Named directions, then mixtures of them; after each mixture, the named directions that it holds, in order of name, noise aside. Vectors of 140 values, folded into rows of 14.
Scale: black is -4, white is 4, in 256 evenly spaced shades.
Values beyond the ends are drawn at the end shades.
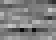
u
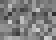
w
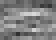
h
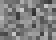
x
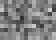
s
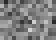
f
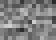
f, h, u.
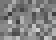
w.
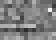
s, u.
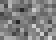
s, w, x.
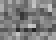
h, s, u.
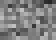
h, u, x.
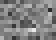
f, s, u.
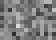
s, x.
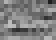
u, w.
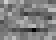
f, h, u.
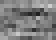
h.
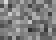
f, w.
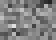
h, u, x.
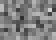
s.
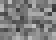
s.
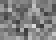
s, w.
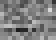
f, s, u.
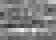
u.
